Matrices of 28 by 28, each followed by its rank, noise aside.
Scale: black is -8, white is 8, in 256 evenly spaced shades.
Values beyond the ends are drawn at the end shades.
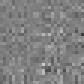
four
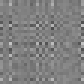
one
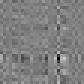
two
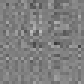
three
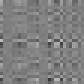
one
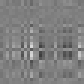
one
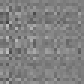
two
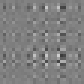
one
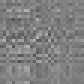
three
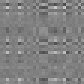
one
